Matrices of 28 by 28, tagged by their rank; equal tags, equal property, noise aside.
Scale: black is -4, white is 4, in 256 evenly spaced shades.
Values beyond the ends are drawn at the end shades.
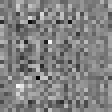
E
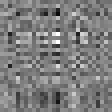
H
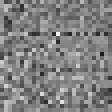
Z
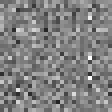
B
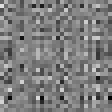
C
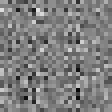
E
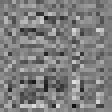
C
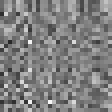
E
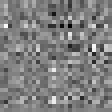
C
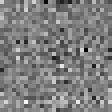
Z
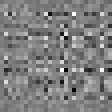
H
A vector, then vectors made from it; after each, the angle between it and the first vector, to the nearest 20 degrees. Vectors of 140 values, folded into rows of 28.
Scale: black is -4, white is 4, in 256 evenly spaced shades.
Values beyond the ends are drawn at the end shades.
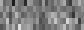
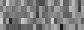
100 degrees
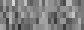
160 degrees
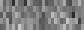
20 degrees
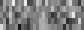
160 degrees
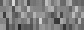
140 degrees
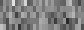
160 degrees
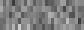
40 degrees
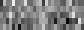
160 degrees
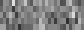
160 degrees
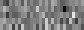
100 degrees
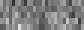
20 degrees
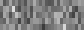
60 degrees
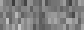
20 degrees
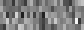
40 degrees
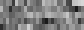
60 degrees
